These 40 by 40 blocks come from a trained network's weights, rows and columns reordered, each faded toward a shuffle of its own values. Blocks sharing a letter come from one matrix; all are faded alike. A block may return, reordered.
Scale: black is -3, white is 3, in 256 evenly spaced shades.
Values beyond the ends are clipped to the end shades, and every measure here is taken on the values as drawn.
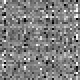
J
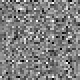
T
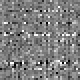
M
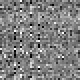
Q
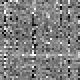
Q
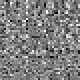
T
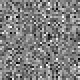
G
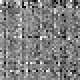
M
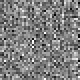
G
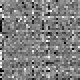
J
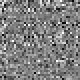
T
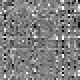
J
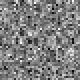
G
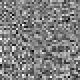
G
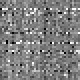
M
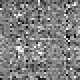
J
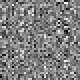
G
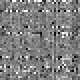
M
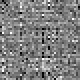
Q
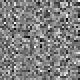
G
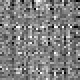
M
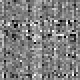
M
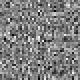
G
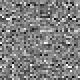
T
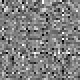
T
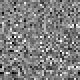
T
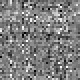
J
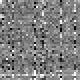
Q
